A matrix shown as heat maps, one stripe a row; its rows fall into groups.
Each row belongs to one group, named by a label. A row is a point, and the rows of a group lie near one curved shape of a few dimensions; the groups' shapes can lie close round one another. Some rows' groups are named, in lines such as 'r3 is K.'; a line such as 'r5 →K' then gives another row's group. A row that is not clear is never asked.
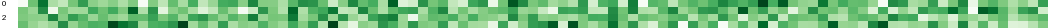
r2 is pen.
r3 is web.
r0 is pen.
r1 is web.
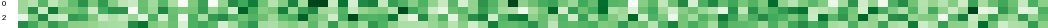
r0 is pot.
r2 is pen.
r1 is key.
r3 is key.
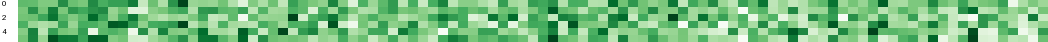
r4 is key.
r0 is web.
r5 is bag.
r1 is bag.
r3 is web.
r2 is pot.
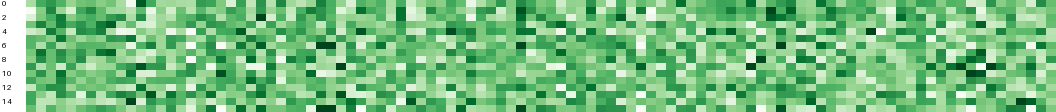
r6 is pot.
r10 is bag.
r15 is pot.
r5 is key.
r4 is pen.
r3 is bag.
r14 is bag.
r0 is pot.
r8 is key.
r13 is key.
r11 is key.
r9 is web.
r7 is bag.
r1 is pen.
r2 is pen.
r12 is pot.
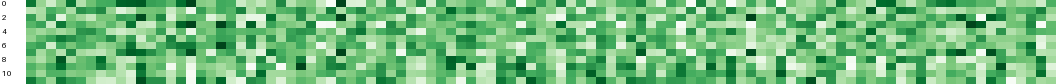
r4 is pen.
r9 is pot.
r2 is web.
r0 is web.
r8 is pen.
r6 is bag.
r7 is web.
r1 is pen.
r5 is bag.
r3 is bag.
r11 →key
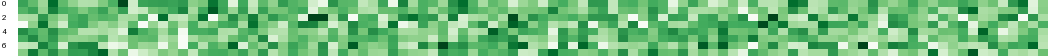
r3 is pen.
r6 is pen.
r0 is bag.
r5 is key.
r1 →bag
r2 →pot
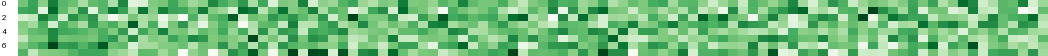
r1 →key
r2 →pen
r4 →bag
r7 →pot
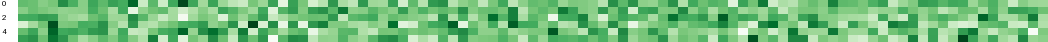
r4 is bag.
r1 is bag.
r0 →web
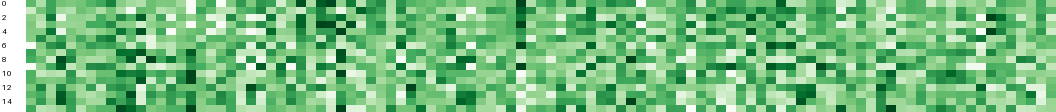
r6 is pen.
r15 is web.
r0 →pot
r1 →pot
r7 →web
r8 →bag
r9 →pen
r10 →web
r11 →web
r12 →key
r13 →bag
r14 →bag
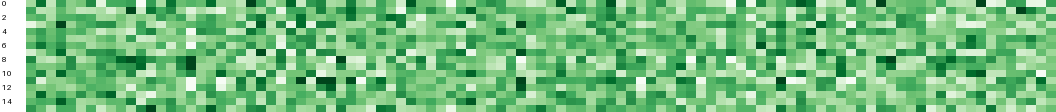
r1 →bag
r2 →pen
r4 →key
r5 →bag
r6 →key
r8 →web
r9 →web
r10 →bag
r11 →pot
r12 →pot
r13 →bag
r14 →bag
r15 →key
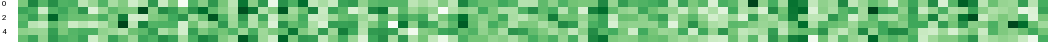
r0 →key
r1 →key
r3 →bag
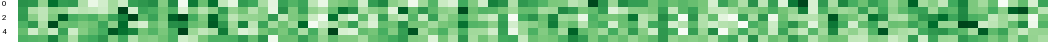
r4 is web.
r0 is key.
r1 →bag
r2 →web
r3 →bag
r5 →key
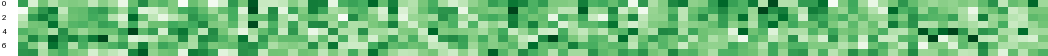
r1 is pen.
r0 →pot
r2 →pot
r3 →pen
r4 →web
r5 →bag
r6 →key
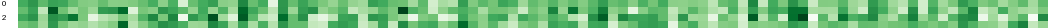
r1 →key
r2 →key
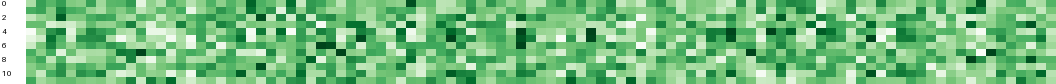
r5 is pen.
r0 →key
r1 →key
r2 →pen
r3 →bag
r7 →web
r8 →bag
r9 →pen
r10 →pen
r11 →bag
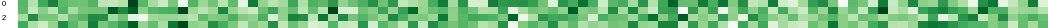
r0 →pot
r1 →web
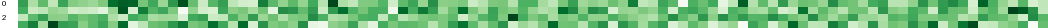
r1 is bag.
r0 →web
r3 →bag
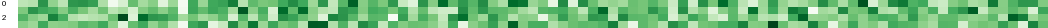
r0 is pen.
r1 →key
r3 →pot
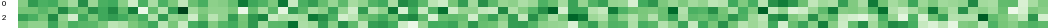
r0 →key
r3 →pen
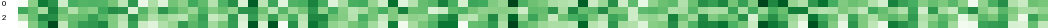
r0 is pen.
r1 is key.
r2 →pot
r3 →pen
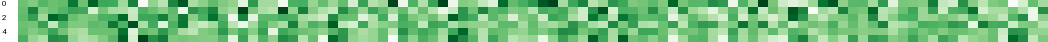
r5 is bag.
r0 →web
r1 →key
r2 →bag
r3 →web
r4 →bag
